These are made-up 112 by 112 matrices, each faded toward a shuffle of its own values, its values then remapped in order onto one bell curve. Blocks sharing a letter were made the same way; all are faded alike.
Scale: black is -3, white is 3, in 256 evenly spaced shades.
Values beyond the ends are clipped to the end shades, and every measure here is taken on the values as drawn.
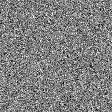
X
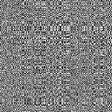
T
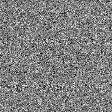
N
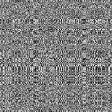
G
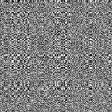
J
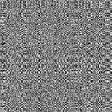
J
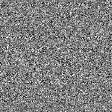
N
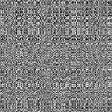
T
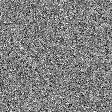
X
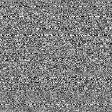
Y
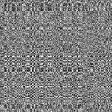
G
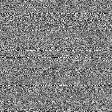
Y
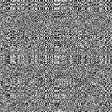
G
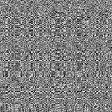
G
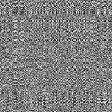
G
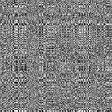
J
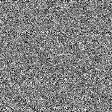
N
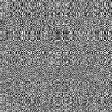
T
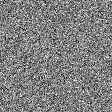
X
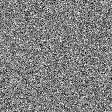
X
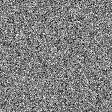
X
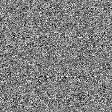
N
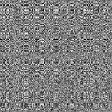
G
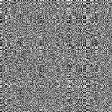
J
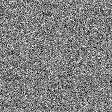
X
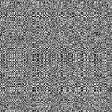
G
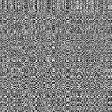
T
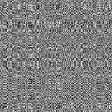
T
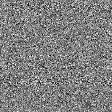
N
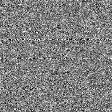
N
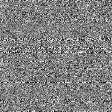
Y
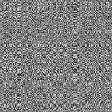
T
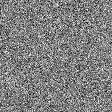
X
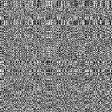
J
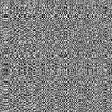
T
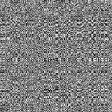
J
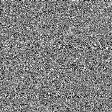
N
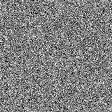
X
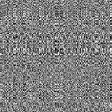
G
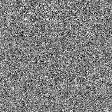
N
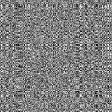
J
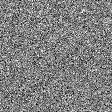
X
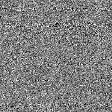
N
